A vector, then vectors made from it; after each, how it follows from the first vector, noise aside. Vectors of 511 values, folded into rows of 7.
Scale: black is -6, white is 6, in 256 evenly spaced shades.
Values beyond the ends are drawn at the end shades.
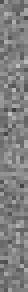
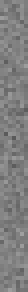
wrapped around, negated, shrunk.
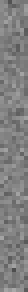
wrapped around, negated, shrunk.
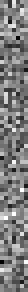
wrapped around, scaled up.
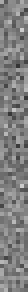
negated.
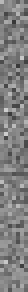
negated.
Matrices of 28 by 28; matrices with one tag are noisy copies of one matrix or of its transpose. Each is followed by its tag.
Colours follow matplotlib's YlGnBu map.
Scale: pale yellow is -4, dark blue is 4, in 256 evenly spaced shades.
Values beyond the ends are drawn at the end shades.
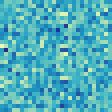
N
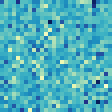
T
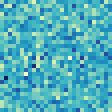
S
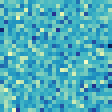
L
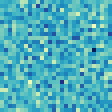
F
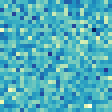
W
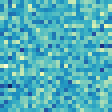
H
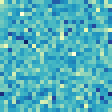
T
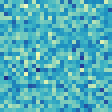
S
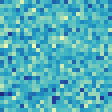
T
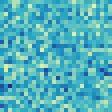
H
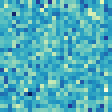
W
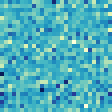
T
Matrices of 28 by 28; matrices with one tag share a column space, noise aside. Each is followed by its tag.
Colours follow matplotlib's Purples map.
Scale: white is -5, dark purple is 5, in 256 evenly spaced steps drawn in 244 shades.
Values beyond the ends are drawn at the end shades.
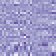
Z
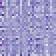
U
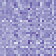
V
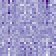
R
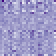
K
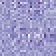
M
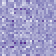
V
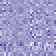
Z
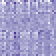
K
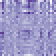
K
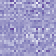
M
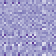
Z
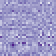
Z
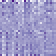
K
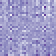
U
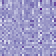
V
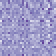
V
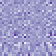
Z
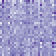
R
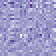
M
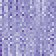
U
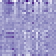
K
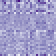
K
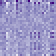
K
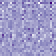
M
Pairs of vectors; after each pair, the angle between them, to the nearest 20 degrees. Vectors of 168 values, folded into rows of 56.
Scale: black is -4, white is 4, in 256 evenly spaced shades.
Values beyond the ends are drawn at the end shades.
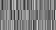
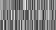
120 degrees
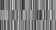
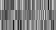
120 degrees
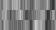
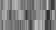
20 degrees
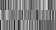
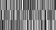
100 degrees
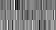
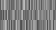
100 degrees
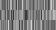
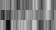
100 degrees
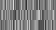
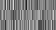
40 degrees
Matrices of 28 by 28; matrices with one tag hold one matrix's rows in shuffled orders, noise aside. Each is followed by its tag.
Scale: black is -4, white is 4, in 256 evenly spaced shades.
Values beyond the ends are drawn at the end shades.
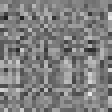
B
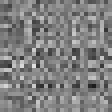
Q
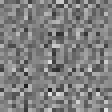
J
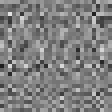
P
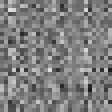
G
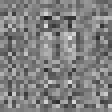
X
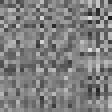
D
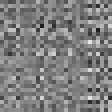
D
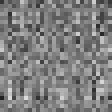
P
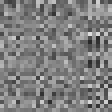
D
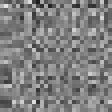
Q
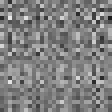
P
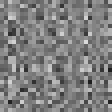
G
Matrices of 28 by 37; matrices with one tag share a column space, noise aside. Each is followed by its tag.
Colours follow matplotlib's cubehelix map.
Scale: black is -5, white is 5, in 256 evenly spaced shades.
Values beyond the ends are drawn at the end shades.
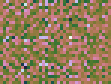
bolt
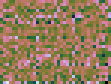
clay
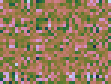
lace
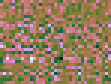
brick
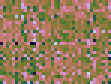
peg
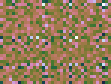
bolt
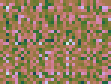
peg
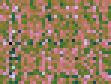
peg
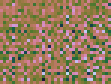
brick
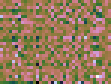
clay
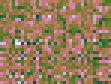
peg
